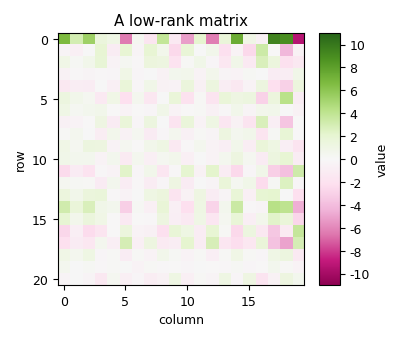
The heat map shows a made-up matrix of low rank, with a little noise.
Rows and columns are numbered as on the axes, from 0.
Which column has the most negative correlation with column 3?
9
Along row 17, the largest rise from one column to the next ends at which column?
19
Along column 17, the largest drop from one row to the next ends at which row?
1
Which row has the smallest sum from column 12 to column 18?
17
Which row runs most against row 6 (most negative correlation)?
16
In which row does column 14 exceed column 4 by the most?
0
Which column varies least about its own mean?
6
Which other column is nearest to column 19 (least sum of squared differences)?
12
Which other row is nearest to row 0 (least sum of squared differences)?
14
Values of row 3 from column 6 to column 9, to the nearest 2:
0 0 0 0
